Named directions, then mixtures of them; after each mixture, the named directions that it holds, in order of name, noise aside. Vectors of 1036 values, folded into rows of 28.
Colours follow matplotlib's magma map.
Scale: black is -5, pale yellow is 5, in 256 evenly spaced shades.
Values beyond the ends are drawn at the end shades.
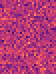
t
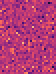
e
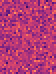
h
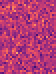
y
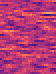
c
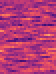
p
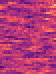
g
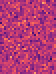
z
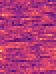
p.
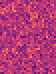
y.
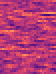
c.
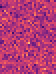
t, z.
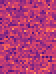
g, p, z.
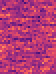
e, g, p.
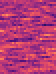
p.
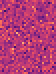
e.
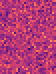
h, t.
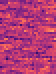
g, p, z.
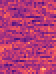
g, p, t.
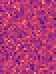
z.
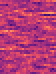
c.
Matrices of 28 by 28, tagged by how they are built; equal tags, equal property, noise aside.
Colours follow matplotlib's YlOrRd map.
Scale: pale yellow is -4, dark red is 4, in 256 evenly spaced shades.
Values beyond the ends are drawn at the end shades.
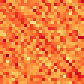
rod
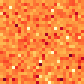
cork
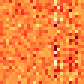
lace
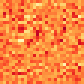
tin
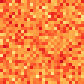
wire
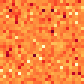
cork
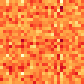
tin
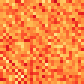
rod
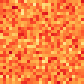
wire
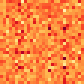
lace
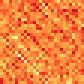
rod
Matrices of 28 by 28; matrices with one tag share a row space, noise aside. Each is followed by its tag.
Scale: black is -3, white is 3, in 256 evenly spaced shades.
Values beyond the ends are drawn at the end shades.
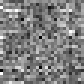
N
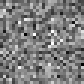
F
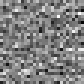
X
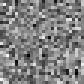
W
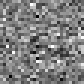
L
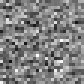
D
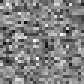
D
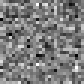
N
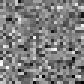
F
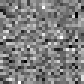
W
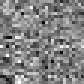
D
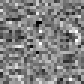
N
